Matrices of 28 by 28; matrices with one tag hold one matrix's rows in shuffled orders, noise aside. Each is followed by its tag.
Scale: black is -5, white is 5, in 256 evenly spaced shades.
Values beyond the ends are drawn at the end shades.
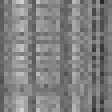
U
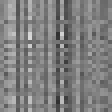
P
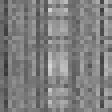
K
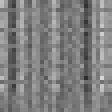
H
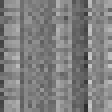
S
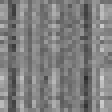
H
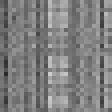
K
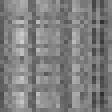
U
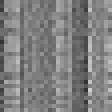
S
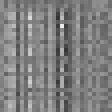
P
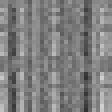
H
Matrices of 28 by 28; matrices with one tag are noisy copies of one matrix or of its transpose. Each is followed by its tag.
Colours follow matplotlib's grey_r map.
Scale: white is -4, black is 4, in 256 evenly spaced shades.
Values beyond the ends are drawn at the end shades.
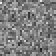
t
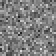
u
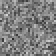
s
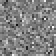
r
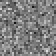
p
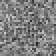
s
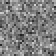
s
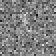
r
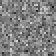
t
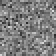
u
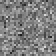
u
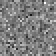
p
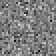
r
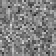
t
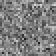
s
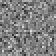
r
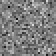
t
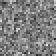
u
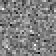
r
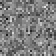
u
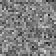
u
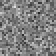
s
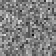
s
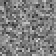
r
